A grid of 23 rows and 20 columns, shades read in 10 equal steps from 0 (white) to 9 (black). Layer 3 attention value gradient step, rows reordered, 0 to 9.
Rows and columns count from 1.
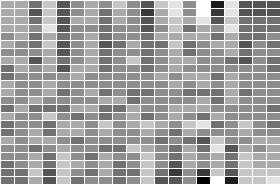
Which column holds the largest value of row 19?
17
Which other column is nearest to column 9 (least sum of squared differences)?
12
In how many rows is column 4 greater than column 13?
4
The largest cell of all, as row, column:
23, 15
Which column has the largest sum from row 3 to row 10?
5
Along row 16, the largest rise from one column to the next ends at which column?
16
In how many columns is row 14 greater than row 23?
8
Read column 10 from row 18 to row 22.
4 2 4 4 5
